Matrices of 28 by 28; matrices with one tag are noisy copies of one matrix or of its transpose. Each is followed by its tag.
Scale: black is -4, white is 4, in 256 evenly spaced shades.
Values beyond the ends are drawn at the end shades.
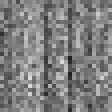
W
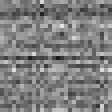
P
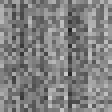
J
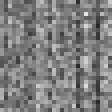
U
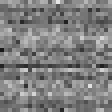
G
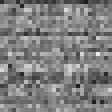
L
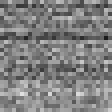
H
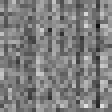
U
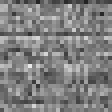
L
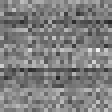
J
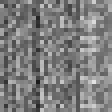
H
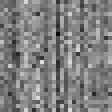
P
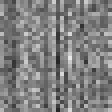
P
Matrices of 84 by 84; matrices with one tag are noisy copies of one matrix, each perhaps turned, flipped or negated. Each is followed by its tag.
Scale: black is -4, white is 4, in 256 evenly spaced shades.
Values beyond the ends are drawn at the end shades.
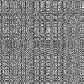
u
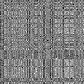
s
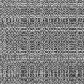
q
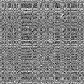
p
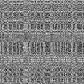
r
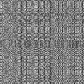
u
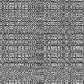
u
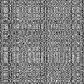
p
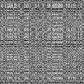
p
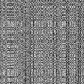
q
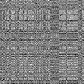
s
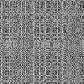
u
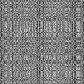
p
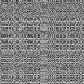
u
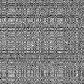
q
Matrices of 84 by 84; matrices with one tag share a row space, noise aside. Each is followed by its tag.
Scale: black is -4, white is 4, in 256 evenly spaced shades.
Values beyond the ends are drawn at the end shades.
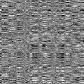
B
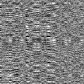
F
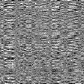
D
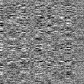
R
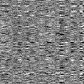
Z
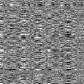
R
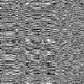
F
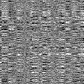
B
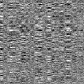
R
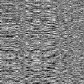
F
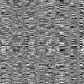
Z
